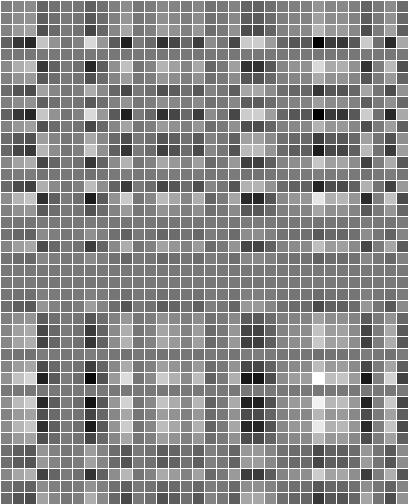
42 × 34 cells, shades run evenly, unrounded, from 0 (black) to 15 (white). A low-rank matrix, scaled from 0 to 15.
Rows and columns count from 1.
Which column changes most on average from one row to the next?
27
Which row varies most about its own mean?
32
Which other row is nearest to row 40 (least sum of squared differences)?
29
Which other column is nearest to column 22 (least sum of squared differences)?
21
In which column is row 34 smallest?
8
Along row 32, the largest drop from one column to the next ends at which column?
4
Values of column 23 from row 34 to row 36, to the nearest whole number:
5 6 5
